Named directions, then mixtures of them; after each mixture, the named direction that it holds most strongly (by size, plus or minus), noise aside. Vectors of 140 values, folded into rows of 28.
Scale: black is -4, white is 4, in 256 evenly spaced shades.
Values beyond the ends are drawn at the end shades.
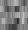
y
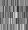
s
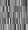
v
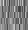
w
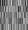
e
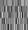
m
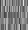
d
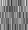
e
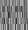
m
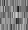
s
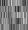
e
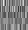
d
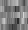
y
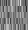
v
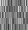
e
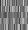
d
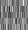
d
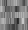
y
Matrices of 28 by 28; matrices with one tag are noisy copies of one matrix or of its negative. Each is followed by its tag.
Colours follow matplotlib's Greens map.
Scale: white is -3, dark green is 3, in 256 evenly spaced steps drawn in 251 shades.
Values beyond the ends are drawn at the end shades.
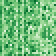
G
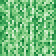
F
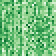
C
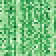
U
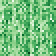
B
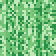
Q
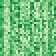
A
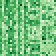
G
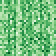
U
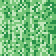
B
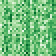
B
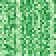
U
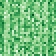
A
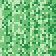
B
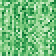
C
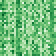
U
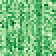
Q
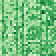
G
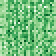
F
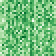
F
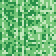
G
